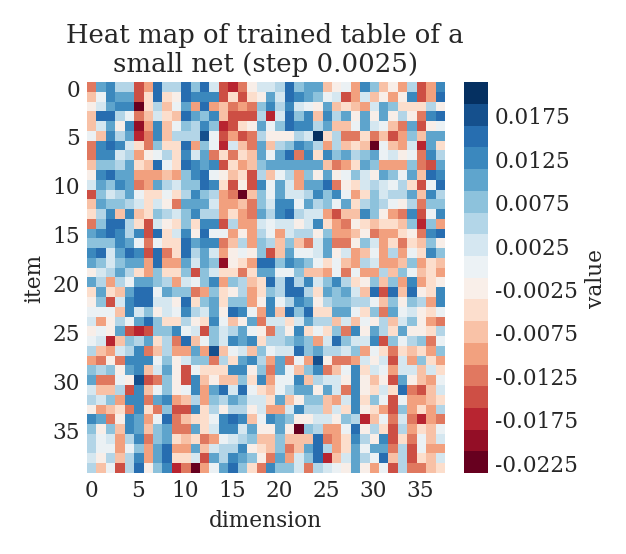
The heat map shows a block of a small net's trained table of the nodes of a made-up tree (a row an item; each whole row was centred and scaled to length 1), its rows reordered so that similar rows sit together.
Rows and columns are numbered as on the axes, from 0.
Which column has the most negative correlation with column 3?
8
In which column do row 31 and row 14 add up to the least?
35
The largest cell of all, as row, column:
5, 24
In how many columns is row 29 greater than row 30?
20
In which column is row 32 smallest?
32
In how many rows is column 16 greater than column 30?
16
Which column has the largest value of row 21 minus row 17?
6
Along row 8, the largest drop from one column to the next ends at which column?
14
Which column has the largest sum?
4
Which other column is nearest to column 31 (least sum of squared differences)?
33
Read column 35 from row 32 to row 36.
-0.01 -0.005 -0.0175 -0.005 0
